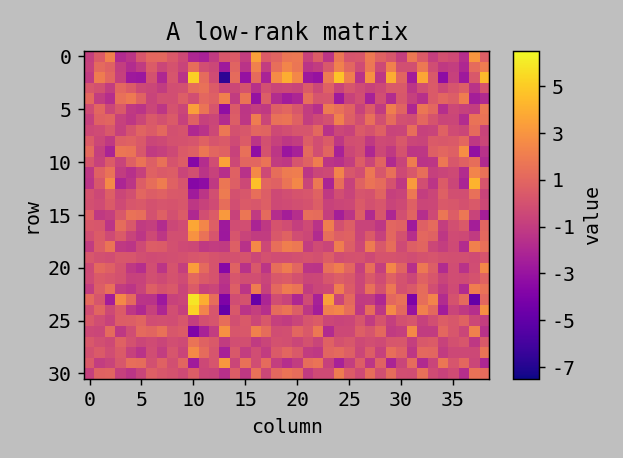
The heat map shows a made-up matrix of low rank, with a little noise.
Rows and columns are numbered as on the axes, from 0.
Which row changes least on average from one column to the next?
19
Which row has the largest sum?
12
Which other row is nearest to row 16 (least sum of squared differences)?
17
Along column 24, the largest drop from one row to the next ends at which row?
3
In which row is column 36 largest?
9
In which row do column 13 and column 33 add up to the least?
2
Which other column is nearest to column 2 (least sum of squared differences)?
20
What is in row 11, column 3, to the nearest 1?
-1
